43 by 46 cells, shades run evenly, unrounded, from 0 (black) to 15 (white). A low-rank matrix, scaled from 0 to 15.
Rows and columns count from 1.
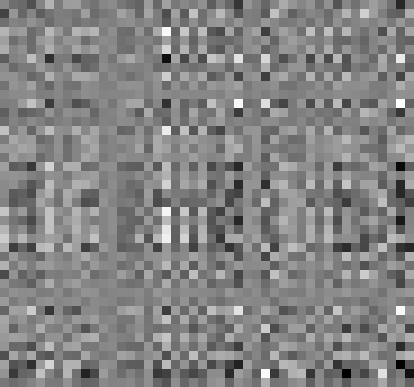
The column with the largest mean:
19
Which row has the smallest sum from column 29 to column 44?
42
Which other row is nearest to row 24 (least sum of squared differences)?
15
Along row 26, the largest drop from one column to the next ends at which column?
20
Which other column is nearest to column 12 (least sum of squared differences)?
34
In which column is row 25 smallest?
45
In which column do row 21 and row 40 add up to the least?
30
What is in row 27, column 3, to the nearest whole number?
11
